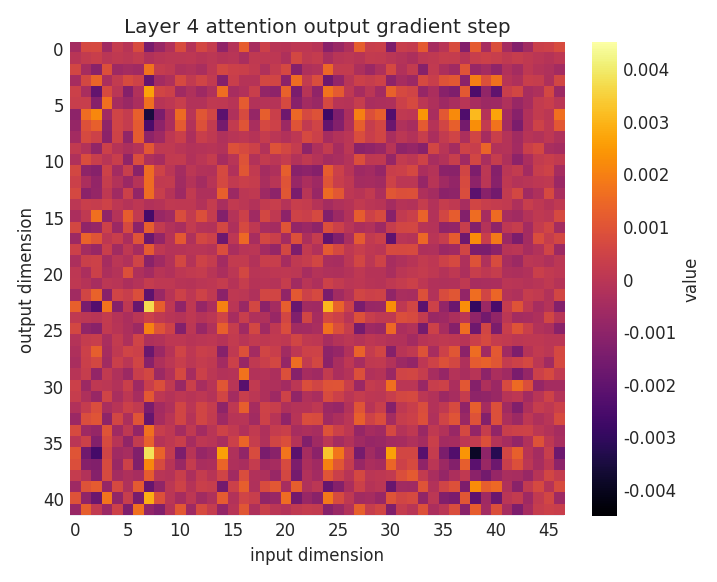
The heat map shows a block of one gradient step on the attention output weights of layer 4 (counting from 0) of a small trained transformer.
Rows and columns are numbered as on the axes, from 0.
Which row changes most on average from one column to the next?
36
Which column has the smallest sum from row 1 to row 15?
42
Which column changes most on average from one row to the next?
7
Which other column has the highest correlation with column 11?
5
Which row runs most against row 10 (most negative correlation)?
30
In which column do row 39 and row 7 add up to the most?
38
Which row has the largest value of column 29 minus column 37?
6
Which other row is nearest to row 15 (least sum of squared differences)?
27
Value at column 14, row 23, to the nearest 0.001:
0.002
